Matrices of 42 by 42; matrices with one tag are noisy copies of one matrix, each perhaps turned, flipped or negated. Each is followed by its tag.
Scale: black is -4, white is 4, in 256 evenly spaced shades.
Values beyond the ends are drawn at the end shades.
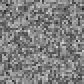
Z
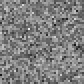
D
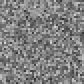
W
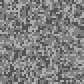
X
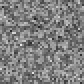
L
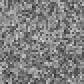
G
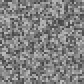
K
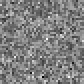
W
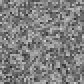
L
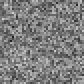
D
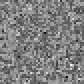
W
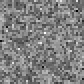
Z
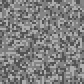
K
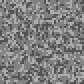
L
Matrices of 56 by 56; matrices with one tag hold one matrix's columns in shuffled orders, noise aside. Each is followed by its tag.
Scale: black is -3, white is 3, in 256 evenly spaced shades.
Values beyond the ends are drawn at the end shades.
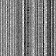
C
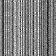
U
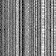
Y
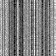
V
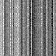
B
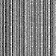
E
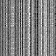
B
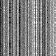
C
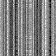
V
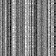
E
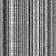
C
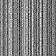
B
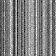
U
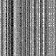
B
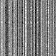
C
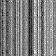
U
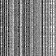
E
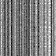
E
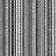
Y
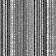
V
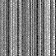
V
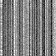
V
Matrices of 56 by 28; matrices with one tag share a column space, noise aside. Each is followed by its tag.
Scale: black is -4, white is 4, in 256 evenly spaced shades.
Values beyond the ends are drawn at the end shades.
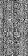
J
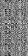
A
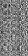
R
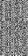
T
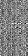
A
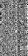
R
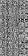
J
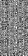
T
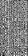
T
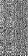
T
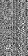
A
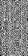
T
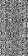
J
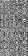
J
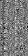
A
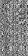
R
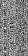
A
